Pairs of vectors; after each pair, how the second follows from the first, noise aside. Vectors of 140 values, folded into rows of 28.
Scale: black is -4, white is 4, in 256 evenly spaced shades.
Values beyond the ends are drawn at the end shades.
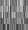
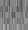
negated, shrunk.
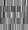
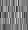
shuffled.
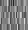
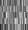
shuffled.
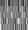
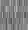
wrapped around, shrunk.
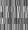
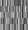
shuffled.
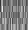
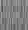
negated, shrunk.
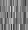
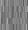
wrapped around, shrunk.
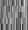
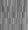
wrapped around, shrunk.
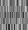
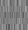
shrunk.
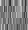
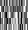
wrapped around, scaled up.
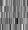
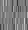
reversed, partly zeroed.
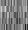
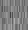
wrapped around, shrunk.
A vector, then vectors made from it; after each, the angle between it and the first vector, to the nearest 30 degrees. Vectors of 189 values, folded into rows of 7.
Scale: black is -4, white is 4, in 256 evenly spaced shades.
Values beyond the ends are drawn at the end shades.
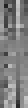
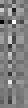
90 degrees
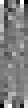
60 degrees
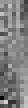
60 degrees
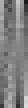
30 degrees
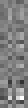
90 degrees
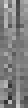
150 degrees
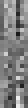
150 degrees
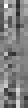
150 degrees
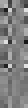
90 degrees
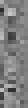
90 degrees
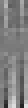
90 degrees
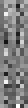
120 degrees
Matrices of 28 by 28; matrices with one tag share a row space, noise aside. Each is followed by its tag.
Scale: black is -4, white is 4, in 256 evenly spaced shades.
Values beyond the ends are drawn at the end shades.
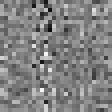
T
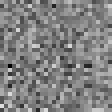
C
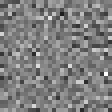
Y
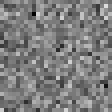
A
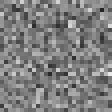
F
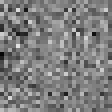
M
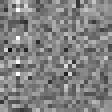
M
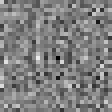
A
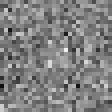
M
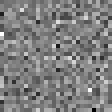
A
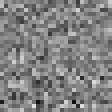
F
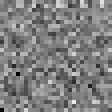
F
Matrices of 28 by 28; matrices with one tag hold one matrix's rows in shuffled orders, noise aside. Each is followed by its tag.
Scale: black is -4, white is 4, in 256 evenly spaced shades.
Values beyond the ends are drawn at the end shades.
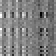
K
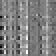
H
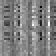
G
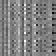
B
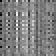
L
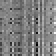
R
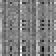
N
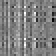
B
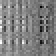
K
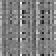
N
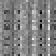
G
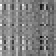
K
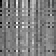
L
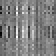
L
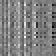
B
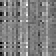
H
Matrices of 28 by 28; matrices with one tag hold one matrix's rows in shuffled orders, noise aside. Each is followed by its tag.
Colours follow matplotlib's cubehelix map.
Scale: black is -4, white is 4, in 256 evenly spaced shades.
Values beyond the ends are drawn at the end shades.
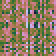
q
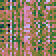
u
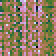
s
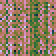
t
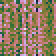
s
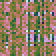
q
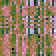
q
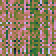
t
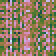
u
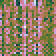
s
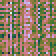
u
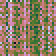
t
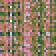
u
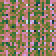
q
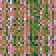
t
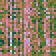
u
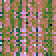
s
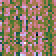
s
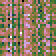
u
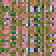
q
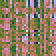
q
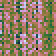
s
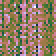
s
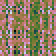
t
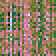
u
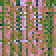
s
